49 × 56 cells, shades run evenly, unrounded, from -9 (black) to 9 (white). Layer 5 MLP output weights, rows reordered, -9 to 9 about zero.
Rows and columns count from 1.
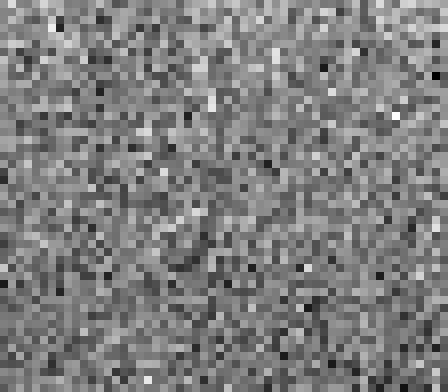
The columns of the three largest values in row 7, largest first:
35, 45, 16
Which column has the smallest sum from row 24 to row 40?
27
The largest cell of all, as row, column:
15, 50
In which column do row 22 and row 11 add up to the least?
13
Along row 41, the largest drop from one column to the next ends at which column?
25
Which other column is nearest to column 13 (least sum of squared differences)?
5
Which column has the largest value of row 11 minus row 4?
20
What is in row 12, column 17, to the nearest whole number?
1
